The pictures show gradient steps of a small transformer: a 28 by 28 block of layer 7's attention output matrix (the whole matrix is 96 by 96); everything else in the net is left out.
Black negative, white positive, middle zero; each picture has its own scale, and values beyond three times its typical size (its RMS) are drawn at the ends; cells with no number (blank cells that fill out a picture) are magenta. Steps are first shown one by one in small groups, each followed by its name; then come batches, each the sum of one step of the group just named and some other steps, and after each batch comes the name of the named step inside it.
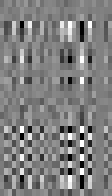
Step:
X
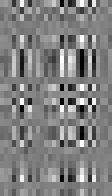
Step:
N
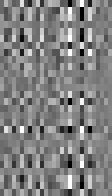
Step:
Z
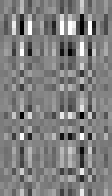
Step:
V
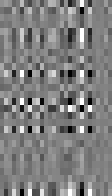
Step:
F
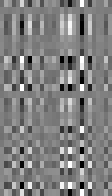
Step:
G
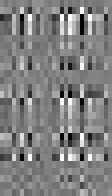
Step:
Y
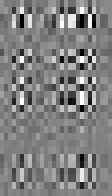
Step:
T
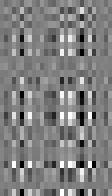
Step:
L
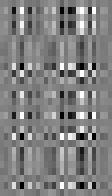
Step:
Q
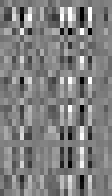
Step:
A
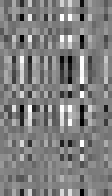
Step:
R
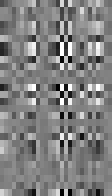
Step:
Q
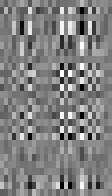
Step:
V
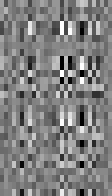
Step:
L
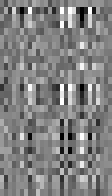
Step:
A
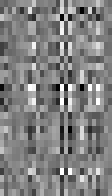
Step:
F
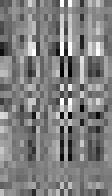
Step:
R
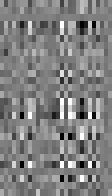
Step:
L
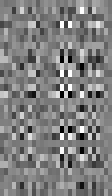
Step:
Q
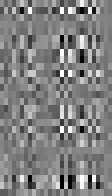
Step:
N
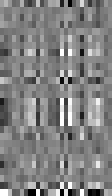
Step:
Z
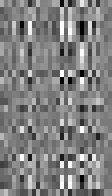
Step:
X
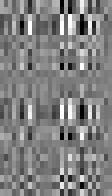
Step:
Y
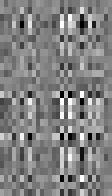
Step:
Y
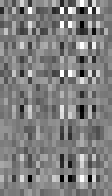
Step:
N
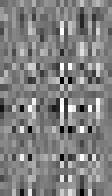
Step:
F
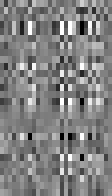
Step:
Y
